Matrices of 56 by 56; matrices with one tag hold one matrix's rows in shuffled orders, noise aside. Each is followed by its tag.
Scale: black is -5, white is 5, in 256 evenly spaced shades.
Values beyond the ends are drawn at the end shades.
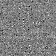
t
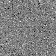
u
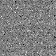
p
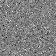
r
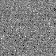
p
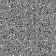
u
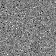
r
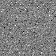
p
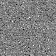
t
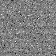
p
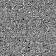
t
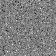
r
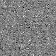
t
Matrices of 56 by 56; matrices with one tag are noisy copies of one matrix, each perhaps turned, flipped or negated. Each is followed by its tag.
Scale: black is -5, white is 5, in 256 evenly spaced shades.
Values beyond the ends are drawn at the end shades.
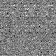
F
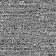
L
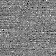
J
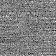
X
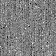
J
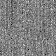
L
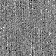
J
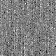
J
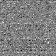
F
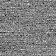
J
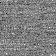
L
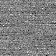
J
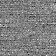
J
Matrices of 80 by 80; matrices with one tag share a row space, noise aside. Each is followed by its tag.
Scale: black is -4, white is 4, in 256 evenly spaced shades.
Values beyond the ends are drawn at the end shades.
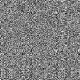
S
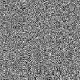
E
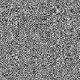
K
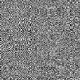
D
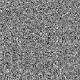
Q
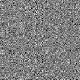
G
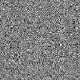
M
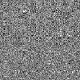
E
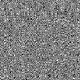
S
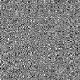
D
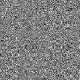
K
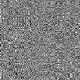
D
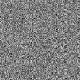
S
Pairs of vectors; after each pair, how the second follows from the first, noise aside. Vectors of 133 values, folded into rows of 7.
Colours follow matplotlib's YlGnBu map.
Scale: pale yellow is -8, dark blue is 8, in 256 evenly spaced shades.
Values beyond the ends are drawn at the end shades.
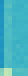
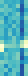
wrapped around, scaled up.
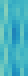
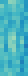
reversed, negated.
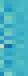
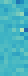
reversed, negated, partly zeroed.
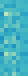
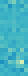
reversed, partly zeroed.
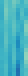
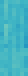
wrapped around, shrunk.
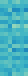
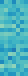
reversed, negated.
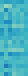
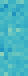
negated, partly zeroed.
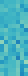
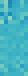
reversed, negated, partly zeroed.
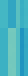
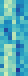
wrapped around, scaled up.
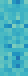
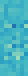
negated, partly zeroed.
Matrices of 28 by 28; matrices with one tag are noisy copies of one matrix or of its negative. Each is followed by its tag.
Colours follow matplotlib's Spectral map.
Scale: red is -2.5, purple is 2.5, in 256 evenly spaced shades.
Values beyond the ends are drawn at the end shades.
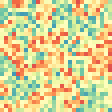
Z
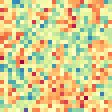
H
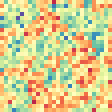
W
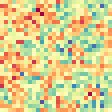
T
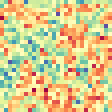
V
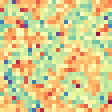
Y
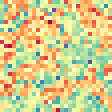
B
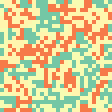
W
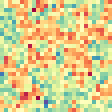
H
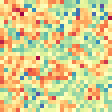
T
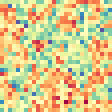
H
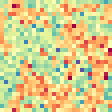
V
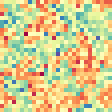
W
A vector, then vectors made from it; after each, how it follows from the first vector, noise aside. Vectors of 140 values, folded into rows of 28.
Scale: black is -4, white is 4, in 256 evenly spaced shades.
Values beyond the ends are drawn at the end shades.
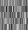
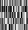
scaled up.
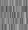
shrunk.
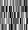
scaled up.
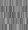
shrunk.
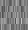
reversed, negated, shrunk.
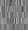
reversed, negated, shrunk.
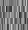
sign-scrambled.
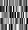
scaled up.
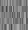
shrunk.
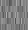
reversed, negated, shrunk.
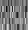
sign-scrambled.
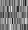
wrapped around, negated.
